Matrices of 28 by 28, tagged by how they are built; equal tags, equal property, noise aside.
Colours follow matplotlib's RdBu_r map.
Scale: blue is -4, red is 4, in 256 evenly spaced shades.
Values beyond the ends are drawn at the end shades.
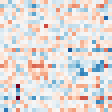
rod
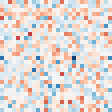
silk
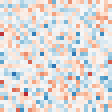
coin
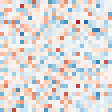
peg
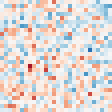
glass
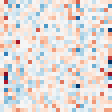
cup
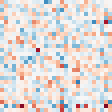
rod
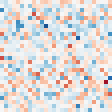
silk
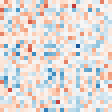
glass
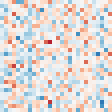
peg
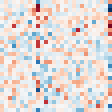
cup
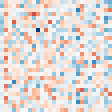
peg
